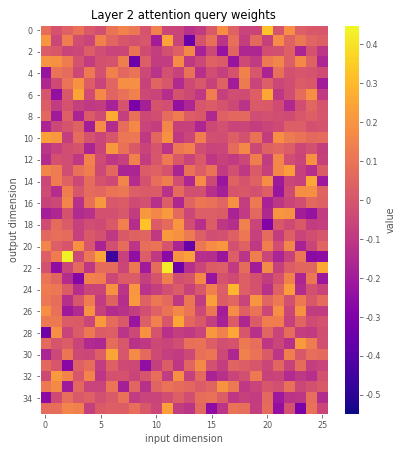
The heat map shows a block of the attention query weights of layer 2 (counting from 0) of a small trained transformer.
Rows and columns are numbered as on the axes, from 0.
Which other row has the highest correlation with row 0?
20
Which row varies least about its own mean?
19
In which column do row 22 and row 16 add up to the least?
12
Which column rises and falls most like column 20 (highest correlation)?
3
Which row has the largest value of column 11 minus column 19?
22
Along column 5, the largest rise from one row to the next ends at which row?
21
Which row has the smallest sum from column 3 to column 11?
7
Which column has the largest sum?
11
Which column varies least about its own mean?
10
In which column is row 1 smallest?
13
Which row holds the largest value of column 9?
18
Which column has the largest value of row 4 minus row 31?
2
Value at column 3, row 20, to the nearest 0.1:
0.2
